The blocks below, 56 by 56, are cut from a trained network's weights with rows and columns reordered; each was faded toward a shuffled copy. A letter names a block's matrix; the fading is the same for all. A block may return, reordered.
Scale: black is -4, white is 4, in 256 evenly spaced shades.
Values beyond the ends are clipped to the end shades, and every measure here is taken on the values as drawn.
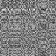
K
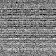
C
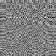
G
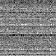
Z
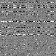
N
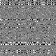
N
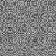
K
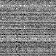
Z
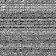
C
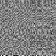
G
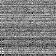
Z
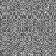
G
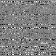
N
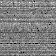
Z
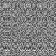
K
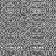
K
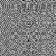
G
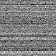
Z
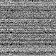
C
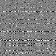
N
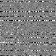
N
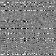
N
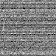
C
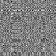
G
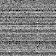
Z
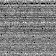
Z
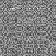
K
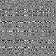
N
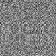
G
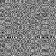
G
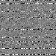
N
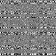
N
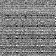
Z
